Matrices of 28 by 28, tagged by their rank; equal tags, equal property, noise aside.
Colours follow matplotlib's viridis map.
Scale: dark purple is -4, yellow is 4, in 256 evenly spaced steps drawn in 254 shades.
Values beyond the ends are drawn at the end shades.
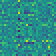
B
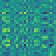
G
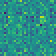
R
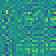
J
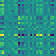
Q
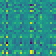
G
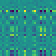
Q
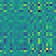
G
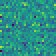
B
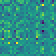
G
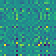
J
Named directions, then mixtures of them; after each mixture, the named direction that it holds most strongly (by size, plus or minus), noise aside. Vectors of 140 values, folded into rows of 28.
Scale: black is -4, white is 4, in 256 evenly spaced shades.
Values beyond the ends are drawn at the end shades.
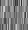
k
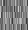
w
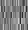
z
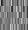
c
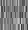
z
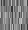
w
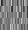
c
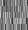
w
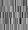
w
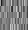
c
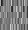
c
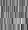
w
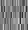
z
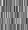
w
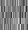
z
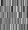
c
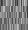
c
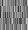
w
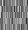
w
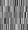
k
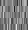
k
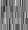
k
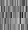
z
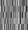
z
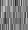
k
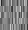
c
